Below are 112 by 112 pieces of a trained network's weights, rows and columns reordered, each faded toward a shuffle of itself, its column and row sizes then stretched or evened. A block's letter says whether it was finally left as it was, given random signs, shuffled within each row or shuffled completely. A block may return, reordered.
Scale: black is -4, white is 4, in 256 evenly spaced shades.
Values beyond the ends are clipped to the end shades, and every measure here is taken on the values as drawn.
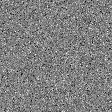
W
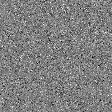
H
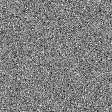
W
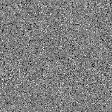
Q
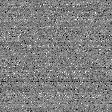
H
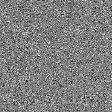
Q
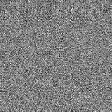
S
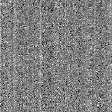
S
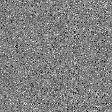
Q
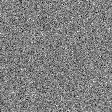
W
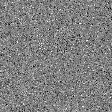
H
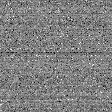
H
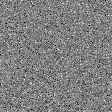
W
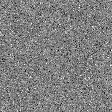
W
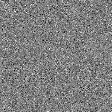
Q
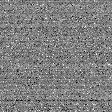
H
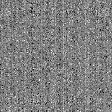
S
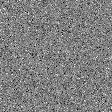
W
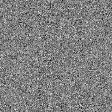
Q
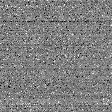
H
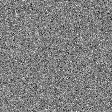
W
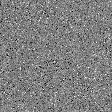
W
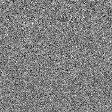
Q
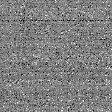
S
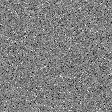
W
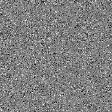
Q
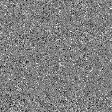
Q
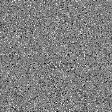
Q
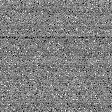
H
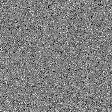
H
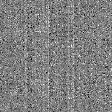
S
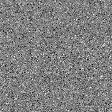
H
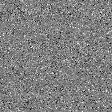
H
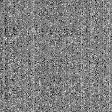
S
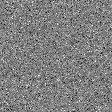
W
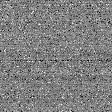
H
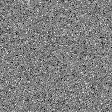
W
